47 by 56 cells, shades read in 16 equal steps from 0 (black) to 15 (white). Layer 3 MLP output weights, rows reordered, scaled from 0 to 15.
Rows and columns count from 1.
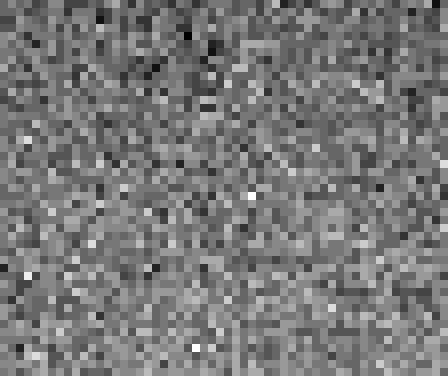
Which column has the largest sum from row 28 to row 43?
22
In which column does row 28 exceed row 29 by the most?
31
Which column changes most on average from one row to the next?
27
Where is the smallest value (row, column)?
5, 24
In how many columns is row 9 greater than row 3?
25
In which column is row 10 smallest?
19
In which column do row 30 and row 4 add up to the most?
13
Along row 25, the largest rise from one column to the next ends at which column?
28
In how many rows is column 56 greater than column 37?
17
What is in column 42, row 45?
4
